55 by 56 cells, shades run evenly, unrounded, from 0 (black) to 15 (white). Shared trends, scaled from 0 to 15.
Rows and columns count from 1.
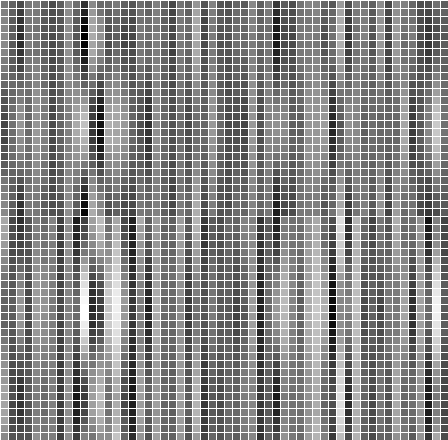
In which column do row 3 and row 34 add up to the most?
43
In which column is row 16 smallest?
13
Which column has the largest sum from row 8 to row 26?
55
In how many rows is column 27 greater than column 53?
27
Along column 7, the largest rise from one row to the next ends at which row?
28
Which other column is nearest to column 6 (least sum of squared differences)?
41
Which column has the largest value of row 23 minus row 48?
10
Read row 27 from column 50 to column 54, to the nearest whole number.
9 6 7 4 3
